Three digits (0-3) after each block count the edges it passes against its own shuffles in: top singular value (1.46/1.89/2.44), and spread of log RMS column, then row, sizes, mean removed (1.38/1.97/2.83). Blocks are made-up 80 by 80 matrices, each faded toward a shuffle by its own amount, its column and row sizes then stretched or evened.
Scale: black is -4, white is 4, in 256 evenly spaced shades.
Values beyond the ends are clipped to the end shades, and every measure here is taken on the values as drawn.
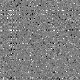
2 1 2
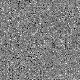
1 1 0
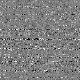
1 0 3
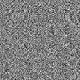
2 1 1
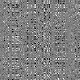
3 3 1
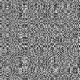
3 2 2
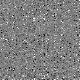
1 2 1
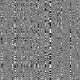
3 3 0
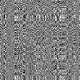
3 3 1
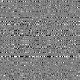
3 0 3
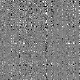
0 3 2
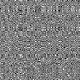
3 1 2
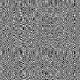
3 3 0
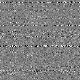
1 1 3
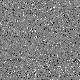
0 0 1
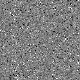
0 1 0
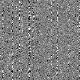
2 3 0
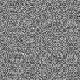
3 0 0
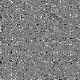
1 2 2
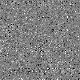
0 0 2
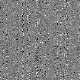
1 3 0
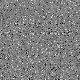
1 0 1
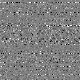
0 0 3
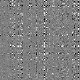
2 3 2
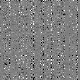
2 3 2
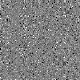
1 2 1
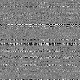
3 0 3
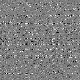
2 0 2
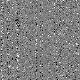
0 3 0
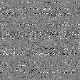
1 0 3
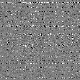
1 1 3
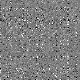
1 2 2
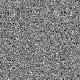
1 0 0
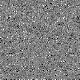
1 0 2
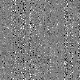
0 3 1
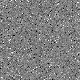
1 1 0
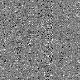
1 2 0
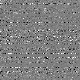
1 1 3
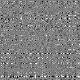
2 1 3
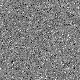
0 0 0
